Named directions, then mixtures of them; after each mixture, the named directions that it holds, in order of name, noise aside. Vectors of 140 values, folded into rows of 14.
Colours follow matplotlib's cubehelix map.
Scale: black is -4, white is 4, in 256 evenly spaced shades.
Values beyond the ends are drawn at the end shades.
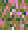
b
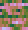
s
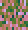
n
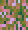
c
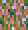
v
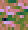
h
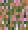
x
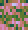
b, c, s.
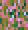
b, n, v.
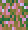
h, v.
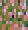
b, n.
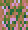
c, x.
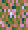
b, v.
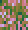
c.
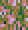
c.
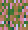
x.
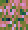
b, c, h.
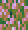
c, v.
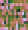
n, s, x.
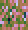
b, x.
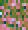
c, h, s.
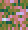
c, h.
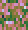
h, n, v.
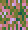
c.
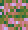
c, s.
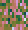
b, v, x.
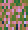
x.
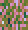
b, x.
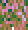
b, v.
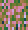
x.
